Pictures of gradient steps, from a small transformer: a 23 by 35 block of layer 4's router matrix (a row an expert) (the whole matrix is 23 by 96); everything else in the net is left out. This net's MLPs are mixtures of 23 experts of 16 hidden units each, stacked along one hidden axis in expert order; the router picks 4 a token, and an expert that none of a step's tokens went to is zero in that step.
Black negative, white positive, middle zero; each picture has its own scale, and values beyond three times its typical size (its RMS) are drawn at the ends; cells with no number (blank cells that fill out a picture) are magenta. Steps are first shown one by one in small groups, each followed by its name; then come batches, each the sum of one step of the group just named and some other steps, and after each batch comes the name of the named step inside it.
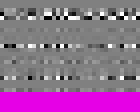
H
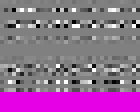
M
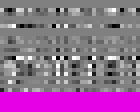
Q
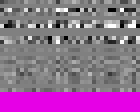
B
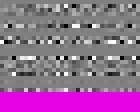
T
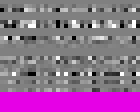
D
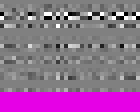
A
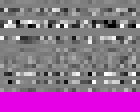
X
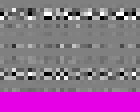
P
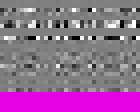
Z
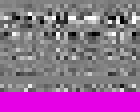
T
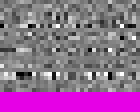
X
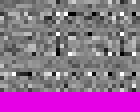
H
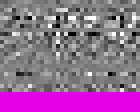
B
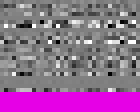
T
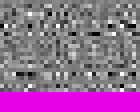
T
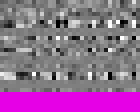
Z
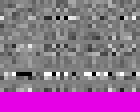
H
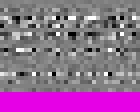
X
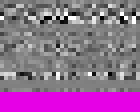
H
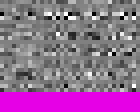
P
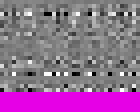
D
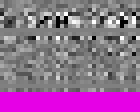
Z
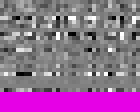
Z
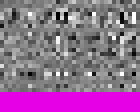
B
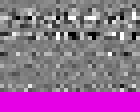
Z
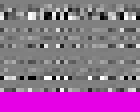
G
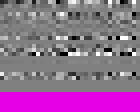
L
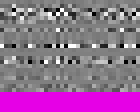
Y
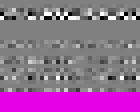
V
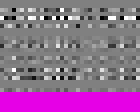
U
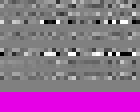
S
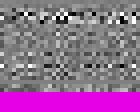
U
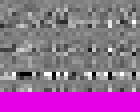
G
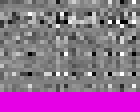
L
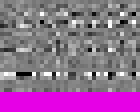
Y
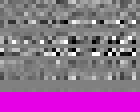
S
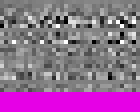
V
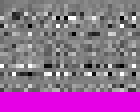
V
